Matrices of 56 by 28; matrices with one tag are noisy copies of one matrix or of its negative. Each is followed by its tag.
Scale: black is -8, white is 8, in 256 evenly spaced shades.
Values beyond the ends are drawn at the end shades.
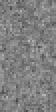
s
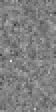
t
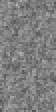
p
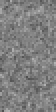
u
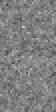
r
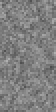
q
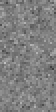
q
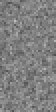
p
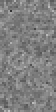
r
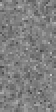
s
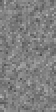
r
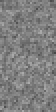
r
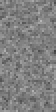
q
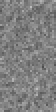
u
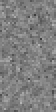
q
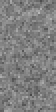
u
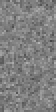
u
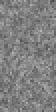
r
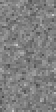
p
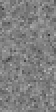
q
